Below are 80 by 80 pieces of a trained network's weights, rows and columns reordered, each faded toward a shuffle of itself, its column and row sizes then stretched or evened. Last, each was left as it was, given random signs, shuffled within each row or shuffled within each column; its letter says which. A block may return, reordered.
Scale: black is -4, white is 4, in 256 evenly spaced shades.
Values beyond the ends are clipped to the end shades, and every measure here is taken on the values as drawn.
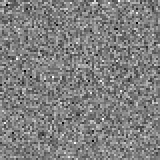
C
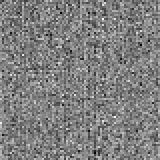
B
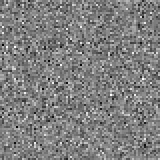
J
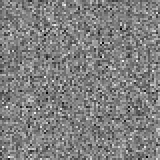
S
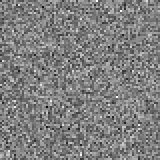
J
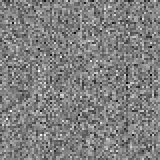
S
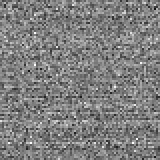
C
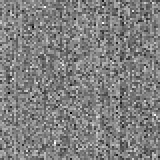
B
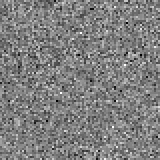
C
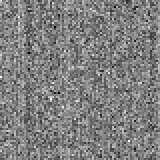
B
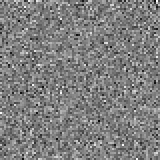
J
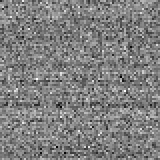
S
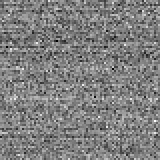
S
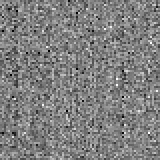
S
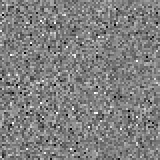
S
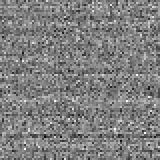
S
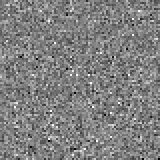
J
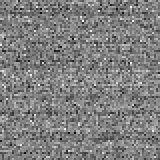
C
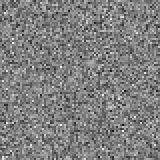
B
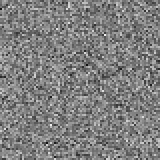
S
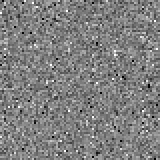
B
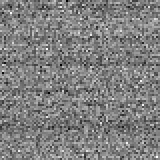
S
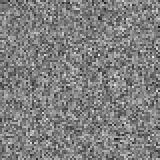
S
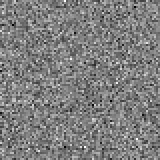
J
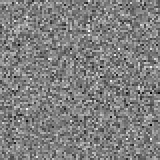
J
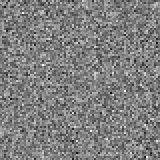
J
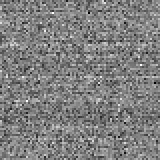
S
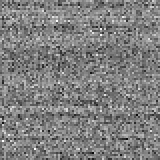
S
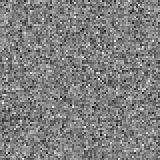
B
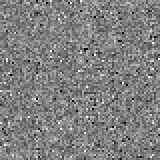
J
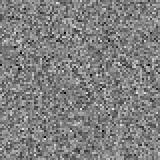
C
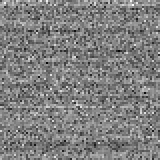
C
